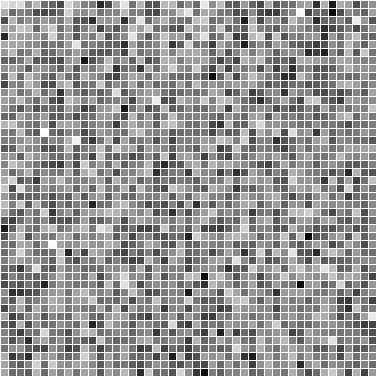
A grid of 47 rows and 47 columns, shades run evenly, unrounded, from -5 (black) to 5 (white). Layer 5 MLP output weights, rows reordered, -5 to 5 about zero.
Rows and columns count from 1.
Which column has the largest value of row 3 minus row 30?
39
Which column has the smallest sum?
46
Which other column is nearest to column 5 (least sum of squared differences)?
34
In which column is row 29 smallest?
1
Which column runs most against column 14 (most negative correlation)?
2
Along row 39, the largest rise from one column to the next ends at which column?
45
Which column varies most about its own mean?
26
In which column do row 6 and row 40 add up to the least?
27
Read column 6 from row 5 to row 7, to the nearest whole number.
0 -1 -1
